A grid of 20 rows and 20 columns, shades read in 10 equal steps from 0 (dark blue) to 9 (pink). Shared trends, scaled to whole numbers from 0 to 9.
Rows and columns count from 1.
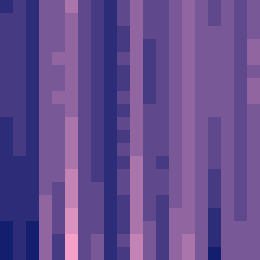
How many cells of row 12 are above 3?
9
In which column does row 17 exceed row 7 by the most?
6
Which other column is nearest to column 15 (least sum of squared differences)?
11
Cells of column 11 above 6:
2
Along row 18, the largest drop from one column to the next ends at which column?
7
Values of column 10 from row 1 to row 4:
3 3 2 2
